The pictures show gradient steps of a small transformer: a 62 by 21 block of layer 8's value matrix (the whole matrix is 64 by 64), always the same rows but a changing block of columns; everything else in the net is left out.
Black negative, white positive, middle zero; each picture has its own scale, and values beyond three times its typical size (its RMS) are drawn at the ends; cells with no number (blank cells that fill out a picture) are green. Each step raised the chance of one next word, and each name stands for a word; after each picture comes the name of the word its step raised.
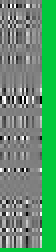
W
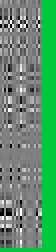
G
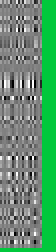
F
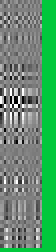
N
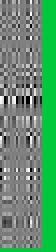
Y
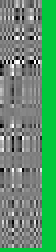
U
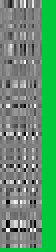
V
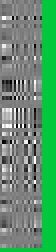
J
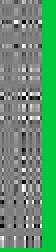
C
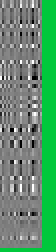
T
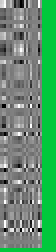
V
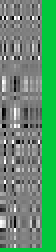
J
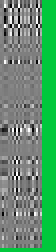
T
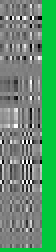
J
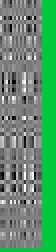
F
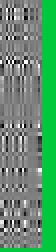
U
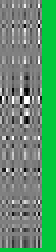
W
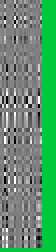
N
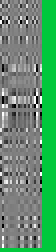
N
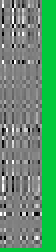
T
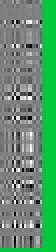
C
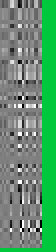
V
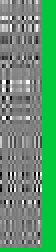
F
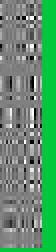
J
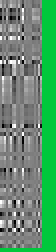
U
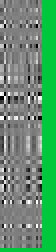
C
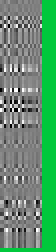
G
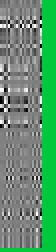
G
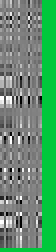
Y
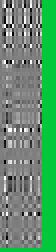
T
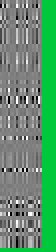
W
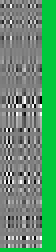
N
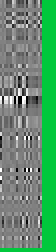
Y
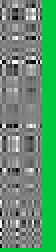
U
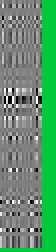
W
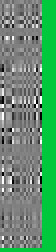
N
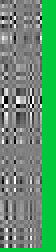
N
